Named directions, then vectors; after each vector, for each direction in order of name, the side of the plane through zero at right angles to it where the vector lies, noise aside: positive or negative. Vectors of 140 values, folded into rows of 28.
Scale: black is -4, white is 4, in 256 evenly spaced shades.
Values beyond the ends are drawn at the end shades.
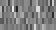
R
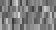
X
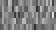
negative, negative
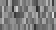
negative, negative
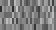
negative, positive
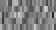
positive, positive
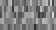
negative, negative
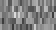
positive, positive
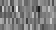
negative, positive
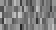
positive, positive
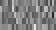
positive, positive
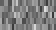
positive, positive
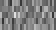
positive, positive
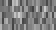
positive, positive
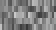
positive, positive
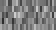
positive, positive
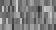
negative, positive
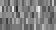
positive, negative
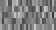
positive, positive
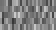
positive, positive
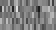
negative, positive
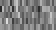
negative, positive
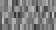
negative, negative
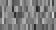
negative, negative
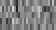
positive, negative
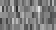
positive, negative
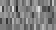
positive, negative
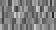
positive, positive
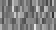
positive, positive
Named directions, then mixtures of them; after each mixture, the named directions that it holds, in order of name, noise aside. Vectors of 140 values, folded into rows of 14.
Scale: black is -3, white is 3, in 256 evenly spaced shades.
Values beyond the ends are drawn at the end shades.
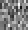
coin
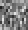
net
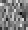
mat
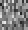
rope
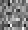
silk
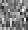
net, rope, silk.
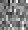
rope, silk.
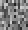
coin, net, rope.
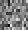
silk.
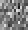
coin, silk.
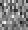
rope.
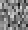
coin.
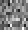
silk.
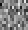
coin, rope.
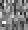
rope.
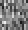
rope.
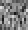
net.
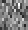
coin, mat, silk.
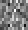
mat, silk.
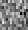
mat, net, rope.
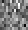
coin, mat, silk.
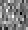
mat, net, rope.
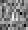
mat, rope, silk.
